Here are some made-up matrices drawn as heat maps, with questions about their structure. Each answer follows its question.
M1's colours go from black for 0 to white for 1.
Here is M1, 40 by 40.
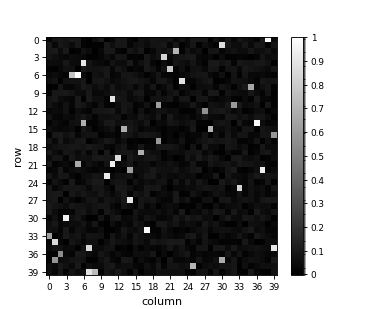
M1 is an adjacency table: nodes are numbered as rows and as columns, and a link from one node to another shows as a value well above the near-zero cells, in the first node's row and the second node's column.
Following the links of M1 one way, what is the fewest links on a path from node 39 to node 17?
6
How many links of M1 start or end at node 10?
2
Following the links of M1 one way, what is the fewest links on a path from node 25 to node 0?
2
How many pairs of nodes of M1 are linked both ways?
2
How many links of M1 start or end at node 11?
4
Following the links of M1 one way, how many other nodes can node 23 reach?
10
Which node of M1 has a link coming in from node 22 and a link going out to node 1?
node 37
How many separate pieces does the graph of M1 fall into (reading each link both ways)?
9
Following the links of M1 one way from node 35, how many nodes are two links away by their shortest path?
2
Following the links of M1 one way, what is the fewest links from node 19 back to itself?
7
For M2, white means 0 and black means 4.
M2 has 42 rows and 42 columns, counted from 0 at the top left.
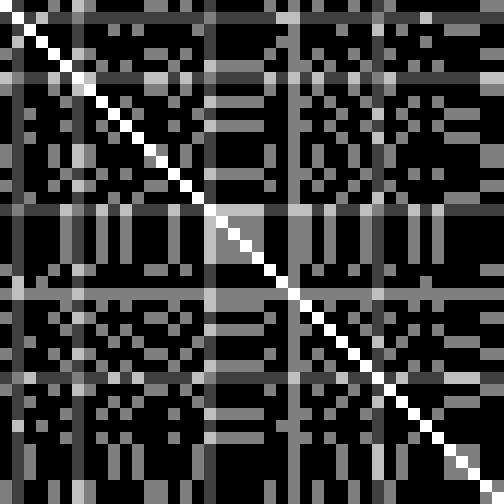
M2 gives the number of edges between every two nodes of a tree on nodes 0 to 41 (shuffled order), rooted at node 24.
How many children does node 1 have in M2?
3
